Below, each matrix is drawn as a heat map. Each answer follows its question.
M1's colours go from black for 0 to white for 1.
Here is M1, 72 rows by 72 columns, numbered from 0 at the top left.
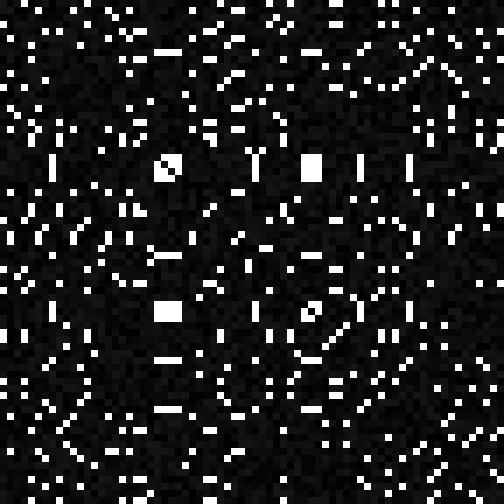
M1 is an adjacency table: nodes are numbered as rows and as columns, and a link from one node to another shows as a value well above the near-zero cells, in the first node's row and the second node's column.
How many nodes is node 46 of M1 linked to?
4
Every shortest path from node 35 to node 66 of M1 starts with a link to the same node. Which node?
node 38
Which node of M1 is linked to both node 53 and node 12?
node 54
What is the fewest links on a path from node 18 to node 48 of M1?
7
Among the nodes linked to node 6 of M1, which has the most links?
node 4
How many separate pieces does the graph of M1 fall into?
2
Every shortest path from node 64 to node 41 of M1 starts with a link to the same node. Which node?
node 62
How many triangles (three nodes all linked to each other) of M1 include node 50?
3
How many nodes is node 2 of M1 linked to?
2
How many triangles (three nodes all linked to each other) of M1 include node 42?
3
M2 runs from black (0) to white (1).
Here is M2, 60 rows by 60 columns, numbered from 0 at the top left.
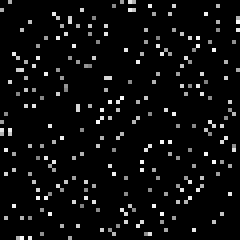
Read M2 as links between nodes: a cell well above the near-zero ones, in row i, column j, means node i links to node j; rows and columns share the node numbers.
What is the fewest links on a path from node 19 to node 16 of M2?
3
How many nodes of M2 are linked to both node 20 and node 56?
0
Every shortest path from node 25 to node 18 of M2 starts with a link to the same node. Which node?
node 57
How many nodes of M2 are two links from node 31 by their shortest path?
8
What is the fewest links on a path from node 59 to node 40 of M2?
7
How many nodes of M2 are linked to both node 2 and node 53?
0
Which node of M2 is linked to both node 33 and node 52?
node 30
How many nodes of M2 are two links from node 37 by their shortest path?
10
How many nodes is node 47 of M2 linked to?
6
